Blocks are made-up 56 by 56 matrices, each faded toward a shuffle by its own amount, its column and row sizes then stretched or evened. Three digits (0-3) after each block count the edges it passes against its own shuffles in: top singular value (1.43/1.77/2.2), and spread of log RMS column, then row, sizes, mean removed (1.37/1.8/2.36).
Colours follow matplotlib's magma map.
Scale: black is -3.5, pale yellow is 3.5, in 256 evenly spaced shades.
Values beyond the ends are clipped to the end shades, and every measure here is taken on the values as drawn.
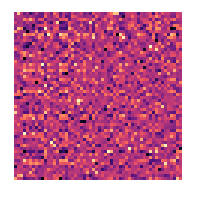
3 1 1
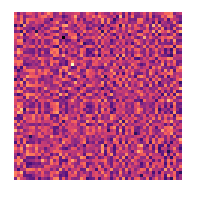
3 2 0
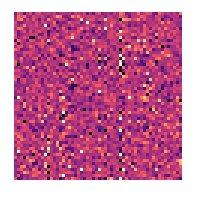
2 2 0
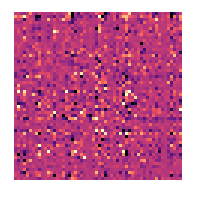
2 3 2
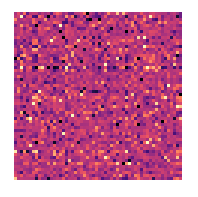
2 0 2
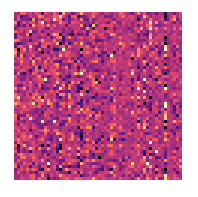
1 3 0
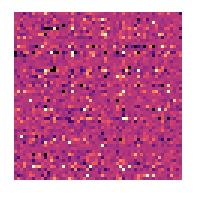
1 2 3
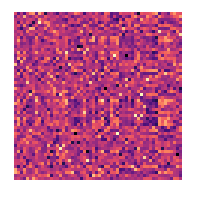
3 0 1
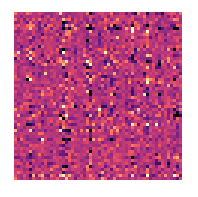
1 3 2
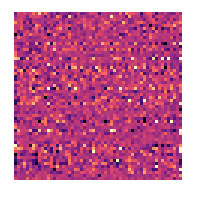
0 2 3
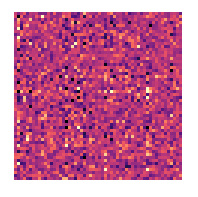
1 3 1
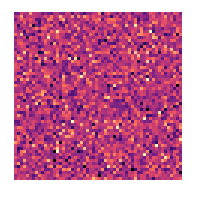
1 0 0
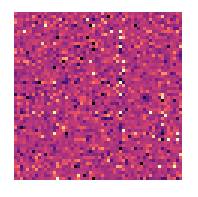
1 1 1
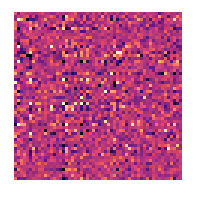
2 2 3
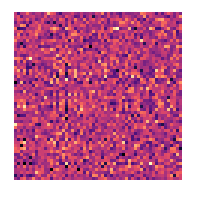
2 1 1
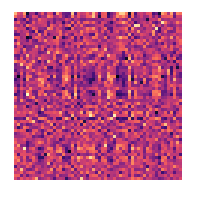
3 1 2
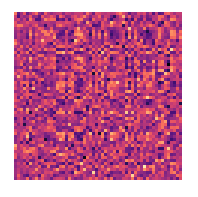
3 2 1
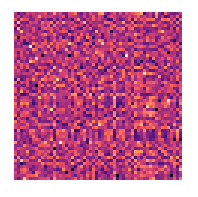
3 0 0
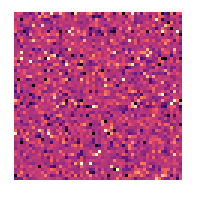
0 0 2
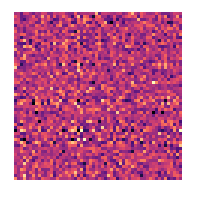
2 1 2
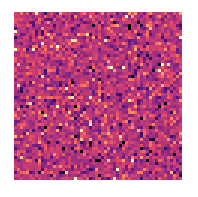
0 0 0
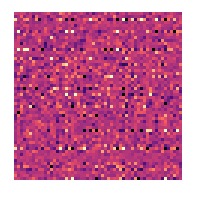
2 0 3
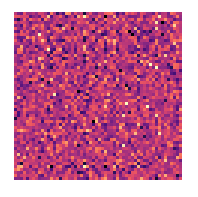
2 1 0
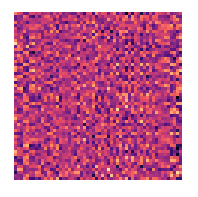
3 3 0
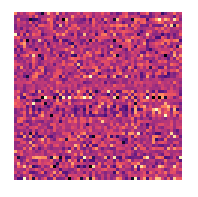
2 0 3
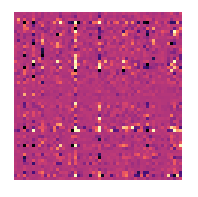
2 3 3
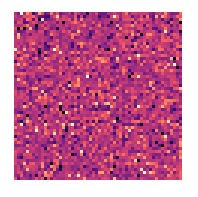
1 0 0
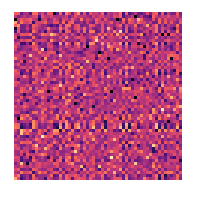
3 0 1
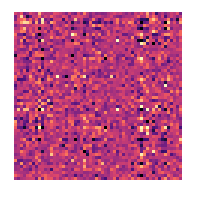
2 3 2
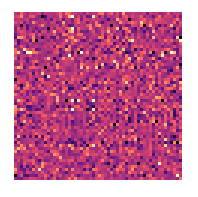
1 0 2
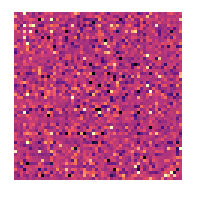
1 1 2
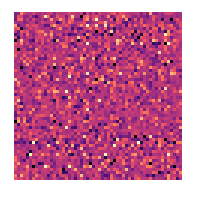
0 0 1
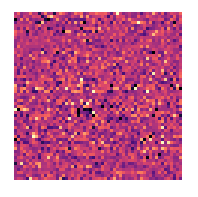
0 0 3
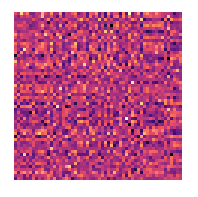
3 0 2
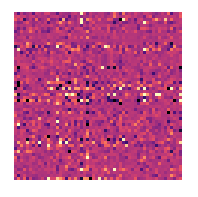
0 2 3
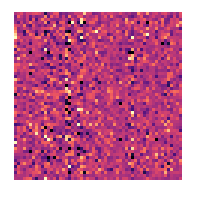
0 3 1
